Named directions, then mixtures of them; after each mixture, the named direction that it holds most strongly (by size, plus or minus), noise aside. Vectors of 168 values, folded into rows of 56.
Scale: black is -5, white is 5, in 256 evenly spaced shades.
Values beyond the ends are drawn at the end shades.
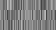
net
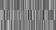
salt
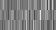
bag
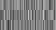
salt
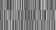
net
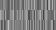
salt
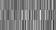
bag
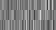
bag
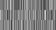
net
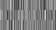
net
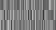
salt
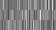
bag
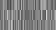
net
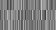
net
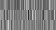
salt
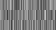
net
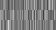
salt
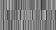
net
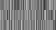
salt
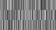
net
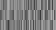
bag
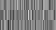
salt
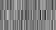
net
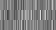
net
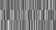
salt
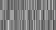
bag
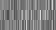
bag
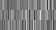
bag
